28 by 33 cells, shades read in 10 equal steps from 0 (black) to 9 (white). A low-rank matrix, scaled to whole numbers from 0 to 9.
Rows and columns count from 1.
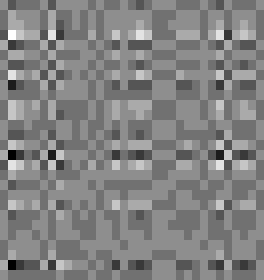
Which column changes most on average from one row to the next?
2
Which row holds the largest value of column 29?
16
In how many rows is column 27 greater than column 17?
3
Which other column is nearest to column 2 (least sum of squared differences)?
28
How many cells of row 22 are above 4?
13
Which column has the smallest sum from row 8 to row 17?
8
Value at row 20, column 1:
4
